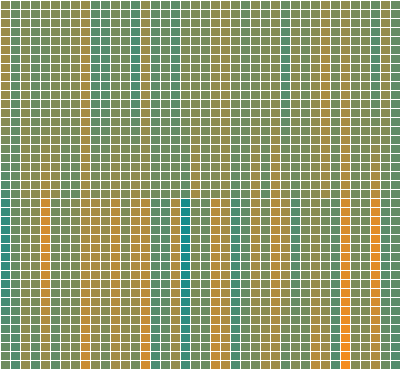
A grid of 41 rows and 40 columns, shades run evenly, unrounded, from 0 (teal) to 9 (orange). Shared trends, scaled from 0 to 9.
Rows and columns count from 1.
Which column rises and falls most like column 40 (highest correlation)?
2
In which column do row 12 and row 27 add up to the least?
19
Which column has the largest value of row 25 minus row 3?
38
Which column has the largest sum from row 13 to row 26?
35
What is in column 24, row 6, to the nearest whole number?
4
